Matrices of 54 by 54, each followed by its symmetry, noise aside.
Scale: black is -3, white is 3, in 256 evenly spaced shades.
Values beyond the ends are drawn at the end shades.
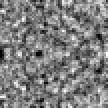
mirrored top to bottom.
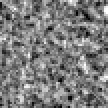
no symmetry.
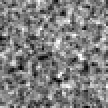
antisymmetric.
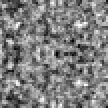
mirrored top to bottom.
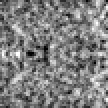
mirrored top to bottom.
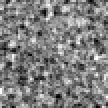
antisymmetric.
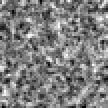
no symmetry.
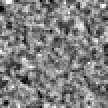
antisymmetric.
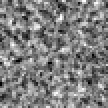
antisymmetric.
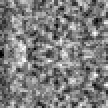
mirrored top to bottom.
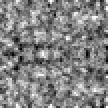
mirrored top to bottom.
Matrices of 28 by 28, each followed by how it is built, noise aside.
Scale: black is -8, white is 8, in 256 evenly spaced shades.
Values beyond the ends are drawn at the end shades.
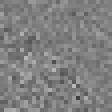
lower triangular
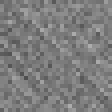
Toeplitz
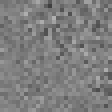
upper triangular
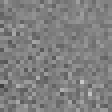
lower triangular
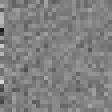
uneven columns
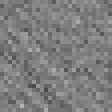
Toeplitz
